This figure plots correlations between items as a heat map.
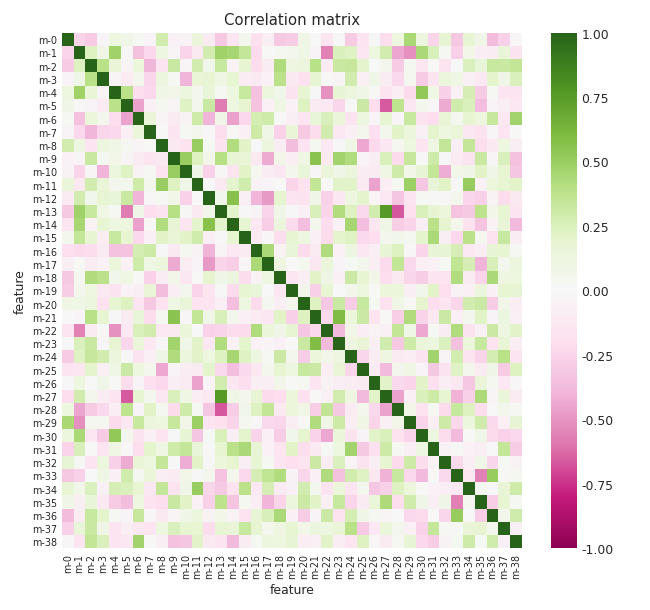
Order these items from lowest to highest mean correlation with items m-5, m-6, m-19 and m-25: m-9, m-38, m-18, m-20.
m-9, m-18, m-20, m-38
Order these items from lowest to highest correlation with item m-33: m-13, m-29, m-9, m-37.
m-13, m-29, m-9, m-37
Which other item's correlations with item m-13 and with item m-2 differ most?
m-27
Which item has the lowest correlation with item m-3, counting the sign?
m-10
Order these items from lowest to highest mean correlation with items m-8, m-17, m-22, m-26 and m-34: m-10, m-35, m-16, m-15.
m-35, m-10, m-15, m-16
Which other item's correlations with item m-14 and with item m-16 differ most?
m-12
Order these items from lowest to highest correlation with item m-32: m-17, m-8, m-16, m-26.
m-26, m-17, m-16, m-8
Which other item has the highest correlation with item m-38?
m-6
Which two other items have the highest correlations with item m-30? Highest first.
m-4, m-1
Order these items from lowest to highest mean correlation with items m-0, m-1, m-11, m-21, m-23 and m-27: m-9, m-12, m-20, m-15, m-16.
m-16, m-12, m-20, m-15, m-9
